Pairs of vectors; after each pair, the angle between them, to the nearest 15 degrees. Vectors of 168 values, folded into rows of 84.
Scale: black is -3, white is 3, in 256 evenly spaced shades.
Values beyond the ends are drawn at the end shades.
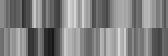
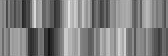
15 degrees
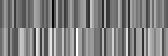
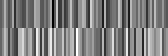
15 degrees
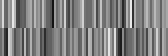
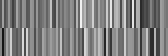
105 degrees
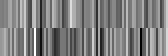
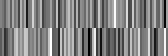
75 degrees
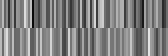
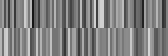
15 degrees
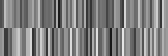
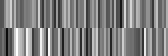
45 degrees
